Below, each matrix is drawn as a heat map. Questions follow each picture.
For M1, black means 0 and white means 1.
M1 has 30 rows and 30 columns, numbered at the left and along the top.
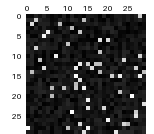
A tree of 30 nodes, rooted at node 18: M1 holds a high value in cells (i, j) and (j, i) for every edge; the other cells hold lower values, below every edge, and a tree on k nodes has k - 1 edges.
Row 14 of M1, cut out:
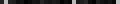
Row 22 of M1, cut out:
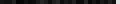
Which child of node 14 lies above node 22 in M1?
29
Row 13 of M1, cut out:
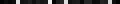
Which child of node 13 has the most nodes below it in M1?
27
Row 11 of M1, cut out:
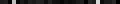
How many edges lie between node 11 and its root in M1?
5
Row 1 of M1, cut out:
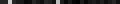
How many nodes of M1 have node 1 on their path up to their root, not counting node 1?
2
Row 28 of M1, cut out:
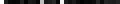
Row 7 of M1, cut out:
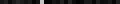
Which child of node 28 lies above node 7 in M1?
10
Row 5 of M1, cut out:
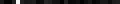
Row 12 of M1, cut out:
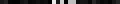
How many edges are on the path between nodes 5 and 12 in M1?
3
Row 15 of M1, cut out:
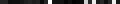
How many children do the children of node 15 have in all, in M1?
3
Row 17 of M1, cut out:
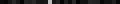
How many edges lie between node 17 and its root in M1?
2
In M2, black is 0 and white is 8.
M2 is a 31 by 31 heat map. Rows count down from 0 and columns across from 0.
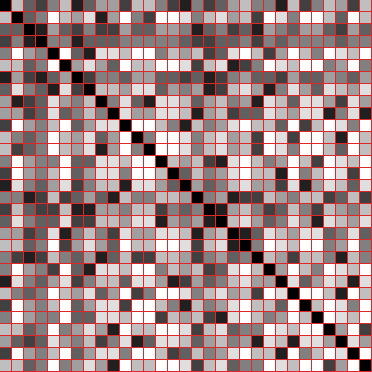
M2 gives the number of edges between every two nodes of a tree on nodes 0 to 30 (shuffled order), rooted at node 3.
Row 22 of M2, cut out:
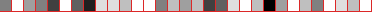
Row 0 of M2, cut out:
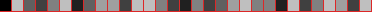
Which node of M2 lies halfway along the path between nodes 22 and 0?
17
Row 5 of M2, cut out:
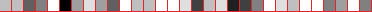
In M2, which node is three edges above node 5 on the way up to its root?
2
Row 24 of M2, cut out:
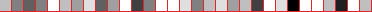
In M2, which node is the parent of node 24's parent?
21
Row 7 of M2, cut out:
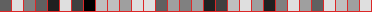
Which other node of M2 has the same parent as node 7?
18
